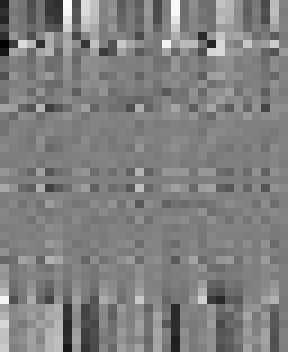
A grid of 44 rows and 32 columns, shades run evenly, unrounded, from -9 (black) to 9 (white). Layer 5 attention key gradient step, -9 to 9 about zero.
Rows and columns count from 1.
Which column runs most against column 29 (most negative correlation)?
17
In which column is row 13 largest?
25
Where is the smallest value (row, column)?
6, 1
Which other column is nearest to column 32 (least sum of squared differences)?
29
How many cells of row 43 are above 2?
7
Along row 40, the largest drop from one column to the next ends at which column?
8
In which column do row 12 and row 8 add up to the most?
26
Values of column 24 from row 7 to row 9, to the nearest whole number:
6 0 0
